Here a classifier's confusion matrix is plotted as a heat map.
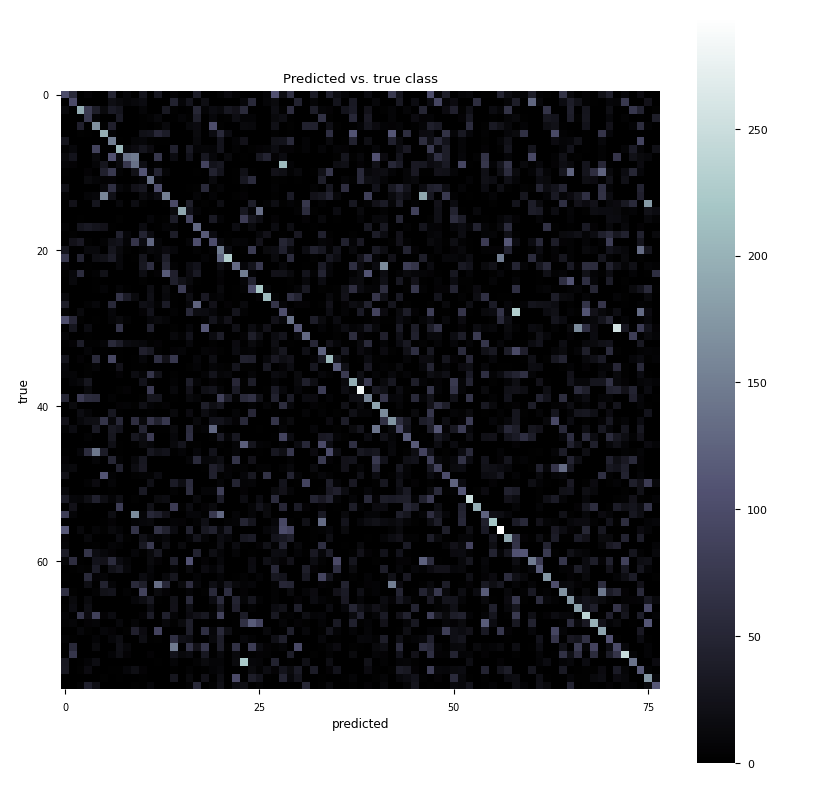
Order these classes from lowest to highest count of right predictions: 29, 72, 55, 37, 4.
29, 4, 37, 55, 72
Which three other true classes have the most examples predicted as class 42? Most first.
63, 5, 0
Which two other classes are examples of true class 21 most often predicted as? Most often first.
56, 20
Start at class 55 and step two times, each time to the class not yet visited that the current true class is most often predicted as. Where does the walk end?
58
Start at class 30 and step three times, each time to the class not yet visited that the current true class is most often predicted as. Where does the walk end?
75
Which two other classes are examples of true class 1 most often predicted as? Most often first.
60, 48
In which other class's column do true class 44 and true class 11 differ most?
28
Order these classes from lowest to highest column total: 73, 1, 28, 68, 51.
1, 73, 68, 51, 28
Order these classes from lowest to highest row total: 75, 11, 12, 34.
11, 75, 12, 34
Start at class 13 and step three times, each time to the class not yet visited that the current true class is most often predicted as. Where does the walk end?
19
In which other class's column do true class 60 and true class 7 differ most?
46
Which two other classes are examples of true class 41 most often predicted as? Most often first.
47, 24
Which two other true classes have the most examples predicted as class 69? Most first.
64, 10
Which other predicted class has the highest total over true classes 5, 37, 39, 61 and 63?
42
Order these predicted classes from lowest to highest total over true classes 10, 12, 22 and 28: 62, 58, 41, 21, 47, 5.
21, 5, 62, 47, 41, 58
